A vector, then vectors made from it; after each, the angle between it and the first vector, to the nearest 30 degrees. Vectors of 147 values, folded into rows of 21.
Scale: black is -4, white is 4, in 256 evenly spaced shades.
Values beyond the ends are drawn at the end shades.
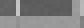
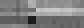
120 degrees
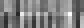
120 degrees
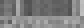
30 degrees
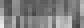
60 degrees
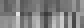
60 degrees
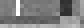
60 degrees
